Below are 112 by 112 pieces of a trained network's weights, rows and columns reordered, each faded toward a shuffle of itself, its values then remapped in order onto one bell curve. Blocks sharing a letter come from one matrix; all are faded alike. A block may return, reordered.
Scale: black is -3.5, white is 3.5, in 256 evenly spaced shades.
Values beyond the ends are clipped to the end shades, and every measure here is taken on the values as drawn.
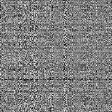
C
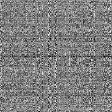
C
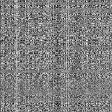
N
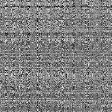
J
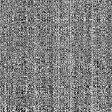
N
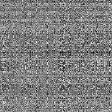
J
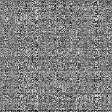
C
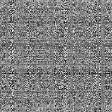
C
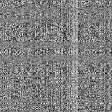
N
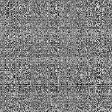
C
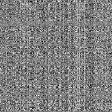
N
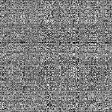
C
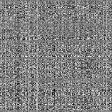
N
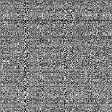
C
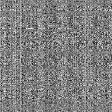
N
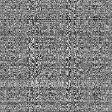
J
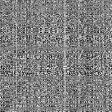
N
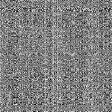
N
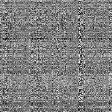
J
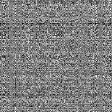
J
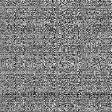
J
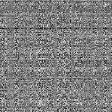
C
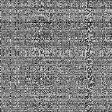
J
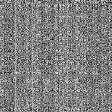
N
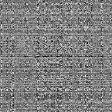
J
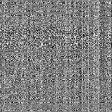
N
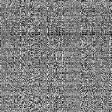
C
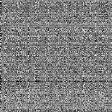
C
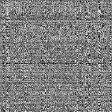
C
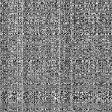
N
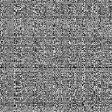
C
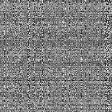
J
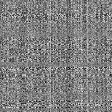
N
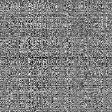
J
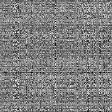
J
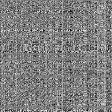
N
